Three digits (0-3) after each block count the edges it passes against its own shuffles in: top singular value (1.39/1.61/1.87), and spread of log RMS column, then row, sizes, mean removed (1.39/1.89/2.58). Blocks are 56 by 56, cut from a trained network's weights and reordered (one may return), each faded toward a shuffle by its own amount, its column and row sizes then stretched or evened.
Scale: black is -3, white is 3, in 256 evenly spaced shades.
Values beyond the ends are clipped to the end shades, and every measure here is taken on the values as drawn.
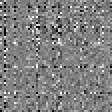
2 3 2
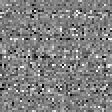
0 0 3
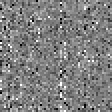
0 2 0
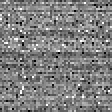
2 0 0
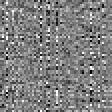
3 3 1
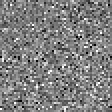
0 0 0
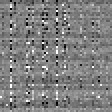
3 3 0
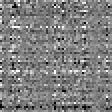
3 3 2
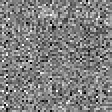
2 1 0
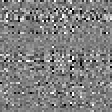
3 1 3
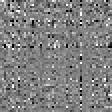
1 3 3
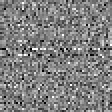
2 0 2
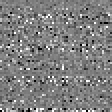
0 1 3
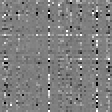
2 3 1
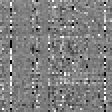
2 3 0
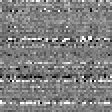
3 0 3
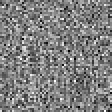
2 0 1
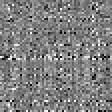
2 1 3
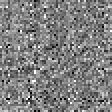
2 1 2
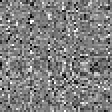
3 2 0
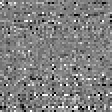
1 1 3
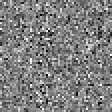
0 2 0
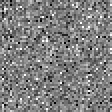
0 1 0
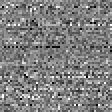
0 0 3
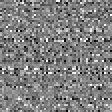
3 0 3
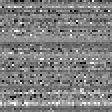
3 1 3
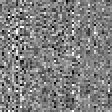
2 3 0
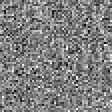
2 0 0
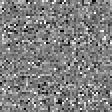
0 0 2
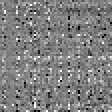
1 3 1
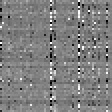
3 3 0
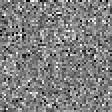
1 0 1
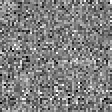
1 0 1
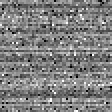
3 0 0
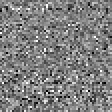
1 0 2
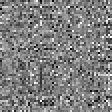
2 2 2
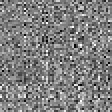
3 2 0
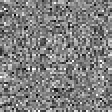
3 0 1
